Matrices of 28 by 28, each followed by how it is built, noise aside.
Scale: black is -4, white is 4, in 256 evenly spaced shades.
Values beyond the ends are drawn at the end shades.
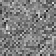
Hankel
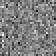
uneven columns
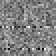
uneven rows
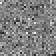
uneven rows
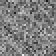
Toeplitz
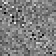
banded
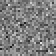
noise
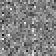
uneven columns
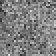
smooth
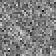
Toeplitz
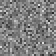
noise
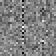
uneven columns
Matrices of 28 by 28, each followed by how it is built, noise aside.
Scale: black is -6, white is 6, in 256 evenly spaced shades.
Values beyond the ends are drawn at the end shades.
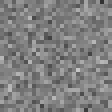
noise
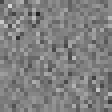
block diagonal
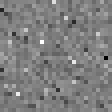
sparse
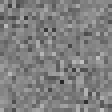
block diagonal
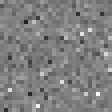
sparse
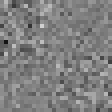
block diagonal
